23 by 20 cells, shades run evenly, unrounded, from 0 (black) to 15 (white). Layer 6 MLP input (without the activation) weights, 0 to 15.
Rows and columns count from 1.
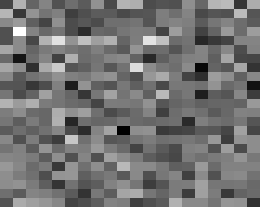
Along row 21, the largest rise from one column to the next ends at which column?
6
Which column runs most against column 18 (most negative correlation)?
19
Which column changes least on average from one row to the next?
14
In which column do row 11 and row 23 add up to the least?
20
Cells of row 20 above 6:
14
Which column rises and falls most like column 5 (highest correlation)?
12
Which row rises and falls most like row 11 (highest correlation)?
8
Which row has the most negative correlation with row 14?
16
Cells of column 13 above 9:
3
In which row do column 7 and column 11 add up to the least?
23
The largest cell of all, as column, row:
2, 4
